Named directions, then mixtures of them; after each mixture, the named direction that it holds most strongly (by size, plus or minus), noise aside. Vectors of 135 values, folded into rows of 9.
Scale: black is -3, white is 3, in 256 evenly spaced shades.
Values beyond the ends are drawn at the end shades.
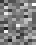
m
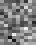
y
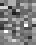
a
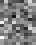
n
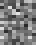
a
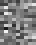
m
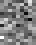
n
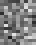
y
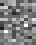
a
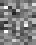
a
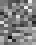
y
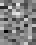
a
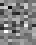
a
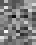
n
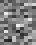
m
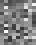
m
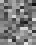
m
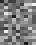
m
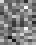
y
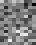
m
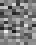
a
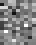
a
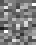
m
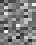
m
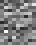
m
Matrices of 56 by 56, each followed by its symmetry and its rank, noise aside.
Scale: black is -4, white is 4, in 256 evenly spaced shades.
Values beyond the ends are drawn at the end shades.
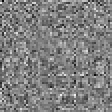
antisymmetric, rank six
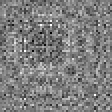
symmetric, rank six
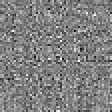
no symmetry, rank eight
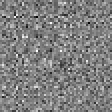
no symmetry, rank six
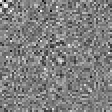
symmetric, rank eight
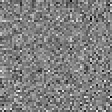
antisymmetric, rank eight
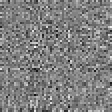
no symmetry, rank eight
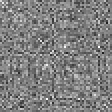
symmetric, rank eight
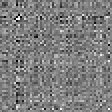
symmetric, rank six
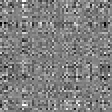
antisymmetric, rank four
